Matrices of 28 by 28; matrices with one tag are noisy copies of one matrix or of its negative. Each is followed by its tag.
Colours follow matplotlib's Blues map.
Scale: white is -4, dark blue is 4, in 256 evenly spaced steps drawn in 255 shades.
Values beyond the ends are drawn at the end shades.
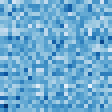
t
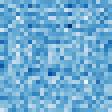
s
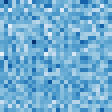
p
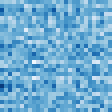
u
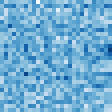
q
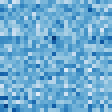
t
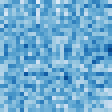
q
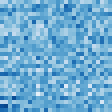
t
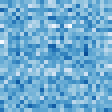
s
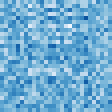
s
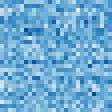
u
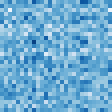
p
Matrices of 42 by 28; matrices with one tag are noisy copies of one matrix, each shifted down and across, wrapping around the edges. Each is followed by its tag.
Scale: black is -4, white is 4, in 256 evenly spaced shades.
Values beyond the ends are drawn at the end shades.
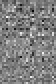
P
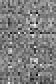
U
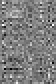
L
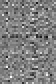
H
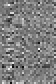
H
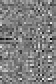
L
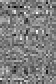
P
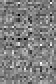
P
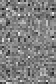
P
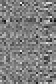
H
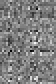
U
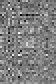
L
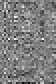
L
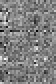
U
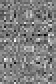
P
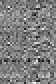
H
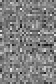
P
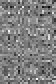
P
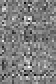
U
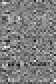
H
